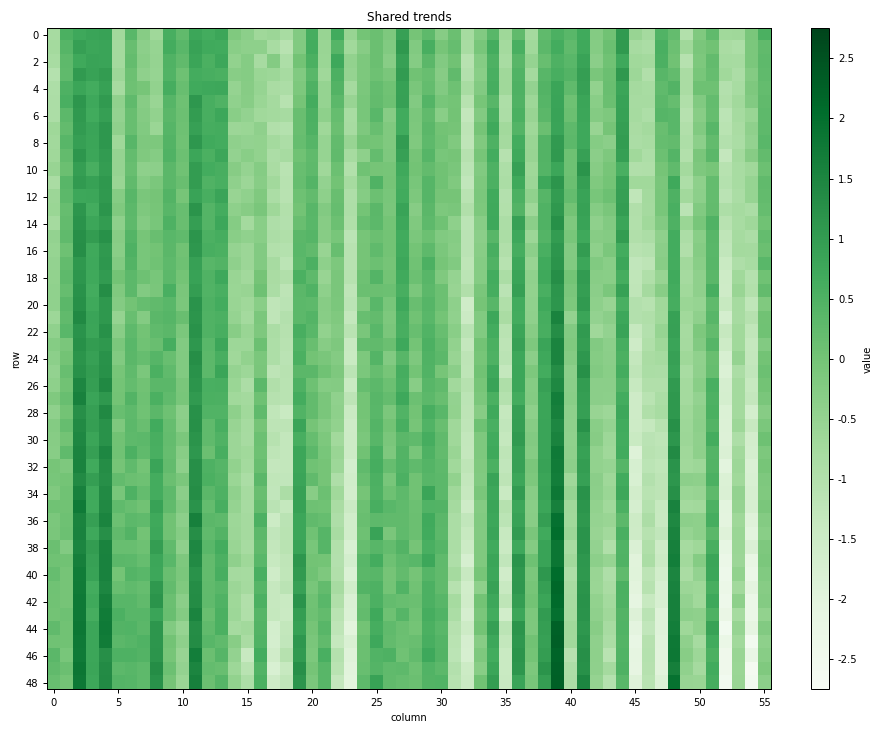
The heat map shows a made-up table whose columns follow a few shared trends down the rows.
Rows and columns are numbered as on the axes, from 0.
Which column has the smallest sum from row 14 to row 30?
52
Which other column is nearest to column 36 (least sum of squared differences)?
38
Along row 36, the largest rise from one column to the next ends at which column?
48
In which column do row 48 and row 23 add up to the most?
39
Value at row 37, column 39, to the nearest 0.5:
2
